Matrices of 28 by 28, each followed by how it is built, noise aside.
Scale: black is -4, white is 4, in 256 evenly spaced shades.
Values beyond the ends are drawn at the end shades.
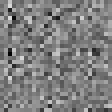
low rank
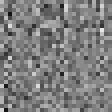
low rank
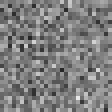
blocks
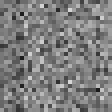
repeating rows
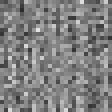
blocks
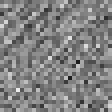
Hankel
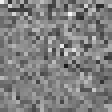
upper triangular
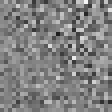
upper triangular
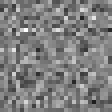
low rank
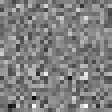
low rank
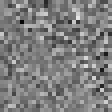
upper triangular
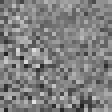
lower triangular
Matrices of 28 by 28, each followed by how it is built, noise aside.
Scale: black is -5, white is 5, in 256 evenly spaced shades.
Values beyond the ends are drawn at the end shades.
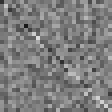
diagonal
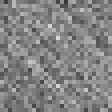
Toeplitz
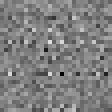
uneven rows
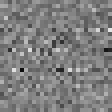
uneven rows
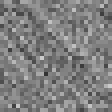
Toeplitz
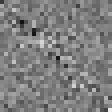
banded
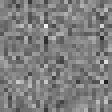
low rank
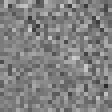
upper triangular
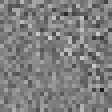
upper triangular
